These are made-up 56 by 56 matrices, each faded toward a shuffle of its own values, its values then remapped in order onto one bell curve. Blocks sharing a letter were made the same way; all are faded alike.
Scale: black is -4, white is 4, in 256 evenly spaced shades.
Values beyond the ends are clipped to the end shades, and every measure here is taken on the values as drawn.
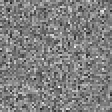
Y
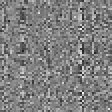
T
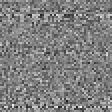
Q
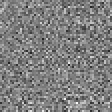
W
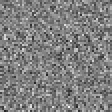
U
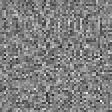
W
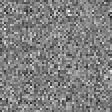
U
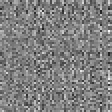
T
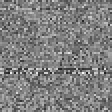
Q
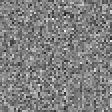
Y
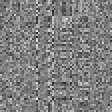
T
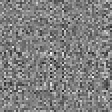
T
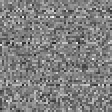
Q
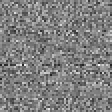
Q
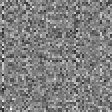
T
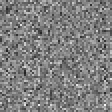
Y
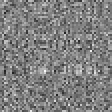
W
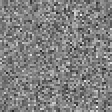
Y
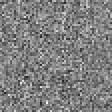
Y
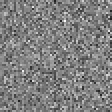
Y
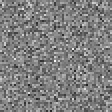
U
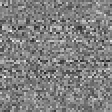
Q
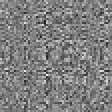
T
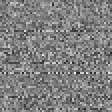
Q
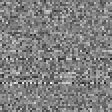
Q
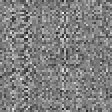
T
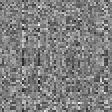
T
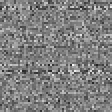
Q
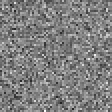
Y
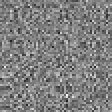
W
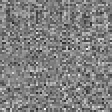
W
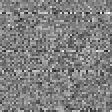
Q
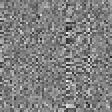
T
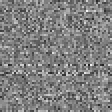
Q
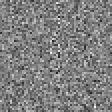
Y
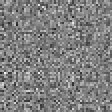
W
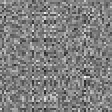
T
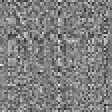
T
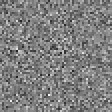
U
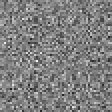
W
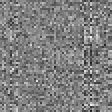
T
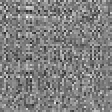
T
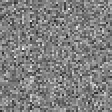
Y
